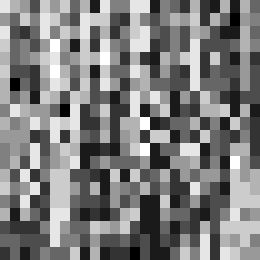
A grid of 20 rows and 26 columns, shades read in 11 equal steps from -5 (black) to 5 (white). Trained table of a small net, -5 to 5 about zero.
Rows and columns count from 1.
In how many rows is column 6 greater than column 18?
17
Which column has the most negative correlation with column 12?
8
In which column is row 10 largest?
15
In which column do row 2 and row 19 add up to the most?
6
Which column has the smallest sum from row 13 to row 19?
16
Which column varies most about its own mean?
24
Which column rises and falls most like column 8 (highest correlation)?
2
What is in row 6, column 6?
5
